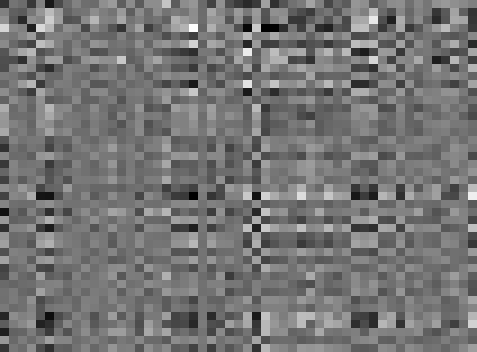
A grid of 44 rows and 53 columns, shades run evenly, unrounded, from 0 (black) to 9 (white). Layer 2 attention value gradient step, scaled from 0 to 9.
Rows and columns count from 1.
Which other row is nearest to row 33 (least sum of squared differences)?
17
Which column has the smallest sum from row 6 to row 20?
53
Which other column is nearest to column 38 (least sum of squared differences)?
46
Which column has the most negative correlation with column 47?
8
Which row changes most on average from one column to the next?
4
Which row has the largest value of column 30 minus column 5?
25
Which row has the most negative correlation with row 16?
34
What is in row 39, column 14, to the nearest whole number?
5
